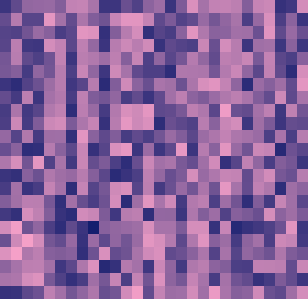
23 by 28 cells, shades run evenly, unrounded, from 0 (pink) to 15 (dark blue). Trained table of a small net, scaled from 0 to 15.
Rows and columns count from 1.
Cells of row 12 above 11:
7
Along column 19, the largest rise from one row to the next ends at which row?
8
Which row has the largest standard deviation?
18
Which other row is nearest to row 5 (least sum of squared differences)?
6
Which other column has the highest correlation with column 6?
22
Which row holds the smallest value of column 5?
2
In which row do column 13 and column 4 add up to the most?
12
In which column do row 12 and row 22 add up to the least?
11
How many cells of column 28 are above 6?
15
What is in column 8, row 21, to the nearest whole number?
5
